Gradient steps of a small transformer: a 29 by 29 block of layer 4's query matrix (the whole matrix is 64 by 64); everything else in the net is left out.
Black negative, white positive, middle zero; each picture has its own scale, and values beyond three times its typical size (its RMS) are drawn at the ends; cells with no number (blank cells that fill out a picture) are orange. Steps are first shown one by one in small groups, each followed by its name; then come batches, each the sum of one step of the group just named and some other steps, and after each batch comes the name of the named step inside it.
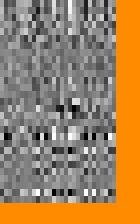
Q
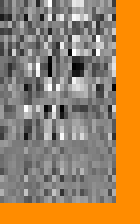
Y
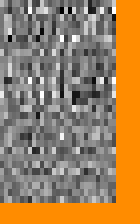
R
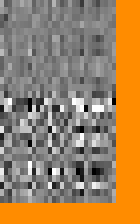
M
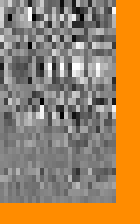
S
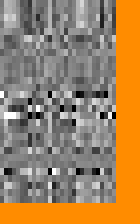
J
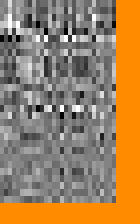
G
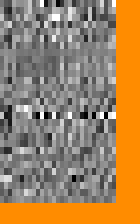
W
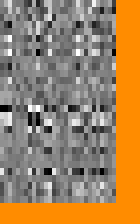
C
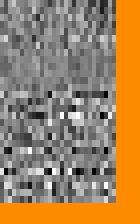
J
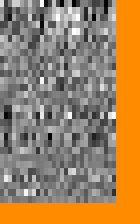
W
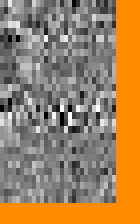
G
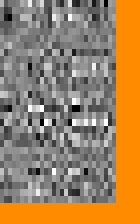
Q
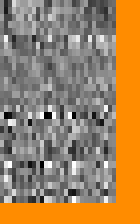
W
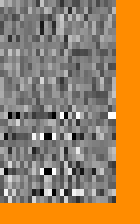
R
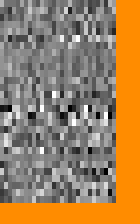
R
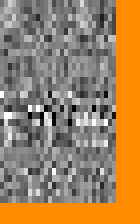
J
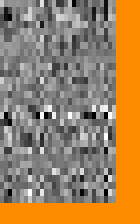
W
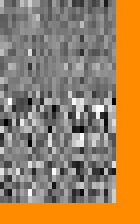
M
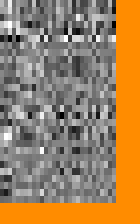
G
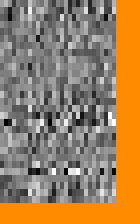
R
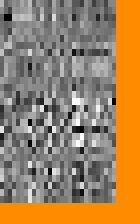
M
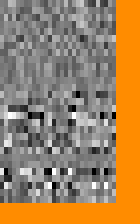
J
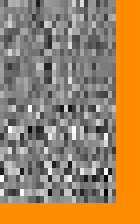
Q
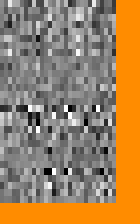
C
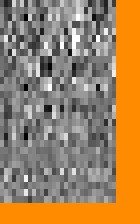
Y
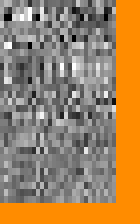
S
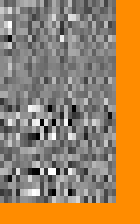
Q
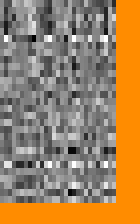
Q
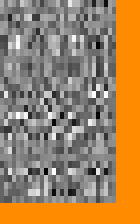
Q
